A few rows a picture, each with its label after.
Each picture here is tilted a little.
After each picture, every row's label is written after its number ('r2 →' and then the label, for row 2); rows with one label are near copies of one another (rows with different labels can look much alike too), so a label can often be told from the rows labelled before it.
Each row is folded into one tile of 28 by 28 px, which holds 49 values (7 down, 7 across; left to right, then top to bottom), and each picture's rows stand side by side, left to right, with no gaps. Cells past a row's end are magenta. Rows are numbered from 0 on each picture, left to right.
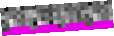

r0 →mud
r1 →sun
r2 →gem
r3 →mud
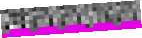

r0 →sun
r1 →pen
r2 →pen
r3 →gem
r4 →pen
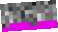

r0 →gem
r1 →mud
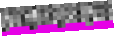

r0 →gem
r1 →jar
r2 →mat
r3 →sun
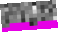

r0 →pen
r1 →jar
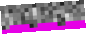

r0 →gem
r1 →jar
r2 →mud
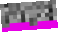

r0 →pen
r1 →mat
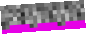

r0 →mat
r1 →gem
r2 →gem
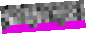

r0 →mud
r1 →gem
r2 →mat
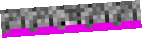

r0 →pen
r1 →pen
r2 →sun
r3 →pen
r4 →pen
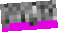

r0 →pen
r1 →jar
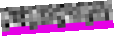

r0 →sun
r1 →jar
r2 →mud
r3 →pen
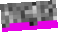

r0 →gem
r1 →jar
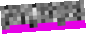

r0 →pen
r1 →jar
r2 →mat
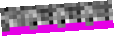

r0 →mud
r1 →sun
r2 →sun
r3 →sun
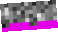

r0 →jar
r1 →mud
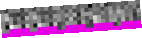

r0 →sun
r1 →sun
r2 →mat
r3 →mud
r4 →gem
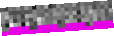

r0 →sun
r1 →mud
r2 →mat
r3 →gem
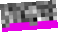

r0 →gem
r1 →sun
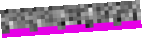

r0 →mud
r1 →mud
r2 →sun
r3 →jar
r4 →pen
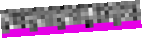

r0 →sun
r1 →mud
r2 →mud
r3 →jar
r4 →mat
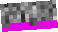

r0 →pen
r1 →jar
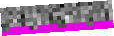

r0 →mat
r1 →gem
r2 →mud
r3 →pen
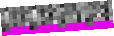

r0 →jar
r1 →jar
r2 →pen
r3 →mat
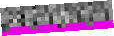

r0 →mat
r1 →pen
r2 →gem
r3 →pen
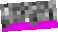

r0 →jar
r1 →pen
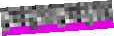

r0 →sun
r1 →mud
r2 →sun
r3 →gem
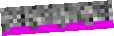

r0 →mat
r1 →mud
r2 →gem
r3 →sun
